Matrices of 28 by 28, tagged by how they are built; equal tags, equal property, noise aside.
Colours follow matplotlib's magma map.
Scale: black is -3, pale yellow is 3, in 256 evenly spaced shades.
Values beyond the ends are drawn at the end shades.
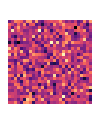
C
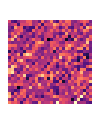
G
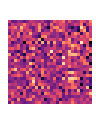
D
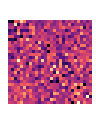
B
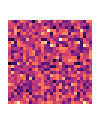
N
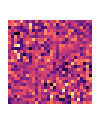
B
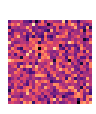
C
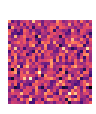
N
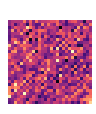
G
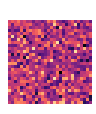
C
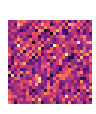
G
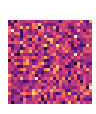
C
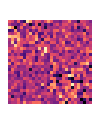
B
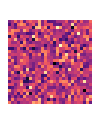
C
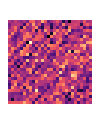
G
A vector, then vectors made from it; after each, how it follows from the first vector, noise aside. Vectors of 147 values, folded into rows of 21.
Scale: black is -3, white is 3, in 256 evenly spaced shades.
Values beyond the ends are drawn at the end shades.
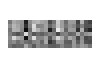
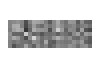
shrunk.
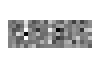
negated, partly zeroed.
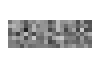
shrunk.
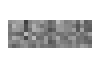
shrunk.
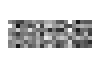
wrapped around, negated.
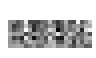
negated.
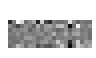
wrapped around, partly zeroed.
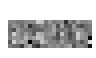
wrapped around, partly zeroed.
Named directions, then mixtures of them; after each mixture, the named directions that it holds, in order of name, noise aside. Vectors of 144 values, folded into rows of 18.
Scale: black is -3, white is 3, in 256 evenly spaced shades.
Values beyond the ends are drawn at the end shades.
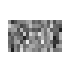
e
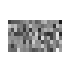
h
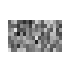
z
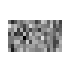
e, h.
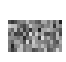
e, h.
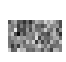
h, z.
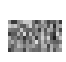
e, h, z.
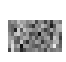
e, z.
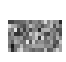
e, h, z.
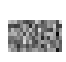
h, z.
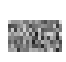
h.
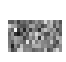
e, h, z.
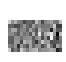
e, h, z.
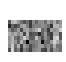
e.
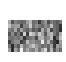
e.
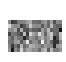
e.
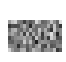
h, z.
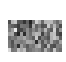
z.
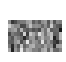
e.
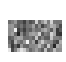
e, z.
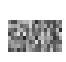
e, z.
